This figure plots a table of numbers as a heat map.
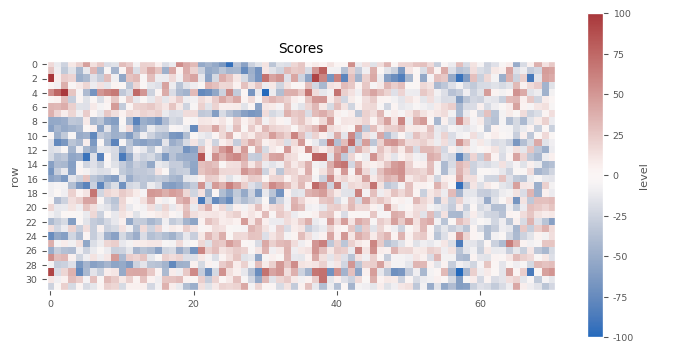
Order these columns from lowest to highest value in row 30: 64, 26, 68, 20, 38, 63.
68, 63, 20, 64, 26, 38
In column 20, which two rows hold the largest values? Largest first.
29, 2
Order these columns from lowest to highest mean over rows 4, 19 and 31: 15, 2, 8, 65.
15, 65, 8, 2
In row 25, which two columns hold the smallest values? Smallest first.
57, 5
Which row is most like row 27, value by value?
6
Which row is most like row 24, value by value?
16
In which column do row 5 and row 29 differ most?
67
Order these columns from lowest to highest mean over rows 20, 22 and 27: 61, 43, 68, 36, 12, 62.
62, 61, 12, 68, 36, 43
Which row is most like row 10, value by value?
28
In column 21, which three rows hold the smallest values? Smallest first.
19, 4, 0
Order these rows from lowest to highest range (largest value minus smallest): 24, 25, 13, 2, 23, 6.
23, 6, 24, 25, 13, 2
